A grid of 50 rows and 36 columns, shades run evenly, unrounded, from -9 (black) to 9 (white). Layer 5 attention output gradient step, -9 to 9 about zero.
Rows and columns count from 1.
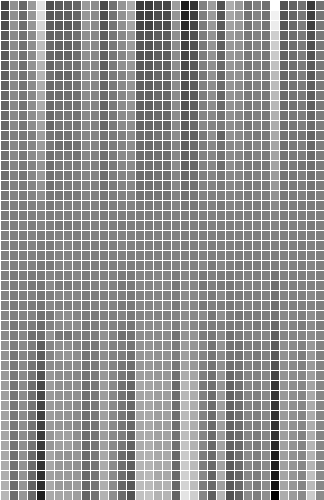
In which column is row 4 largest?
31
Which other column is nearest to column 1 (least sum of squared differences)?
19
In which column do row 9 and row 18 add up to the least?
21
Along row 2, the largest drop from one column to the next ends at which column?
32
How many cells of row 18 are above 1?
2
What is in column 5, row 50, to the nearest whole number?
-7
